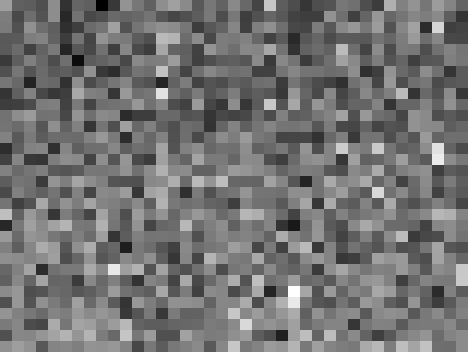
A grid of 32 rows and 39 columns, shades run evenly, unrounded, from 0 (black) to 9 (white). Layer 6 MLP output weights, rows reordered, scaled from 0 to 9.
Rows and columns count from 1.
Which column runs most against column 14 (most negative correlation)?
5
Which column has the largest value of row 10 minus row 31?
23
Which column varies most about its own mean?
25
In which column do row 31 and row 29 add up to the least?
14
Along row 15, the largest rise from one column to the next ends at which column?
37
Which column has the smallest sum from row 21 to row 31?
15
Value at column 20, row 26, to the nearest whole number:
6
